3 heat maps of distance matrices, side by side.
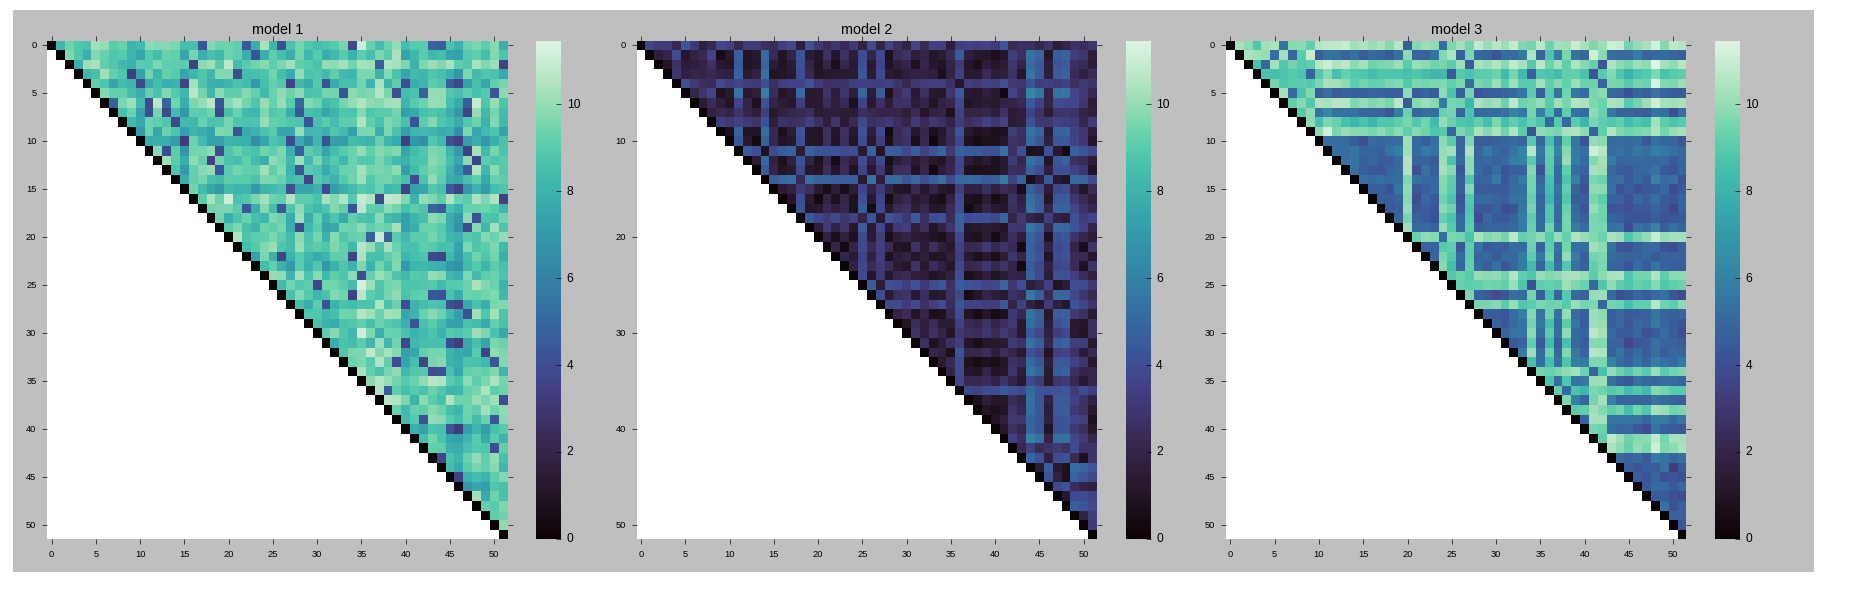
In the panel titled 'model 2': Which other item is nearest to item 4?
36
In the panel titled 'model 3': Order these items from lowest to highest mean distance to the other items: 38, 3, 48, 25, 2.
48, 3, 25, 38, 2
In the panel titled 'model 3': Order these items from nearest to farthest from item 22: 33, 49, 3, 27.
49, 33, 3, 27
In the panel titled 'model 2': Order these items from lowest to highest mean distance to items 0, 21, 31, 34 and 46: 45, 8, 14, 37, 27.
37, 8, 27, 45, 14
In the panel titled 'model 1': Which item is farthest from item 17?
35
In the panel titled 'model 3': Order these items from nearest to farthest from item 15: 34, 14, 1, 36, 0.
1, 14, 36, 34, 0
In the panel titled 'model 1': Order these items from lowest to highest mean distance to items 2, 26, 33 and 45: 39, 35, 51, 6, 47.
51, 39, 47, 6, 35
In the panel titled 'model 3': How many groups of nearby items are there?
5
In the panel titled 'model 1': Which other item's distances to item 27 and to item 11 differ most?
6
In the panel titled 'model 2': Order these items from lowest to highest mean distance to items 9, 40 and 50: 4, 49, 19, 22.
22, 19, 49, 4
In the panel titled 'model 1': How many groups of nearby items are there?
13
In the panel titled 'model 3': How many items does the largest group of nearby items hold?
36
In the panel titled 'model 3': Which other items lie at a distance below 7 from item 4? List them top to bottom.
2, 27, 42
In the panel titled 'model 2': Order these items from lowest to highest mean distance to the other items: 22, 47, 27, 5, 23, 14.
22, 23, 5, 27, 47, 14
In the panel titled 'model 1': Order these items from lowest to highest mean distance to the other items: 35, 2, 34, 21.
34, 21, 2, 35
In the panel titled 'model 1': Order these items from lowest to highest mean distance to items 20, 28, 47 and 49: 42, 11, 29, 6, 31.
11, 6, 31, 29, 42
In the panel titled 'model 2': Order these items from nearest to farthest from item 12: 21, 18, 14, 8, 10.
10, 21, 8, 18, 14
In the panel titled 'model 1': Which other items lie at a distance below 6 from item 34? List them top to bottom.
0, 17, 22, 26, 43, 44
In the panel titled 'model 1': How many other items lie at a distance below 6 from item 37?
3
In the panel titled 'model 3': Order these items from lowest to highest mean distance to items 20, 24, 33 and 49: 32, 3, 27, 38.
32, 3, 27, 38
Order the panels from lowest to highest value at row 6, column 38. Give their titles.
model 2, model 3, model 1
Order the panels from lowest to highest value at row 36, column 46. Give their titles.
model 2, model 1, model 3
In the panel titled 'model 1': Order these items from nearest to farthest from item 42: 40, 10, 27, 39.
39, 10, 40, 27
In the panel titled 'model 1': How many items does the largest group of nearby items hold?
8
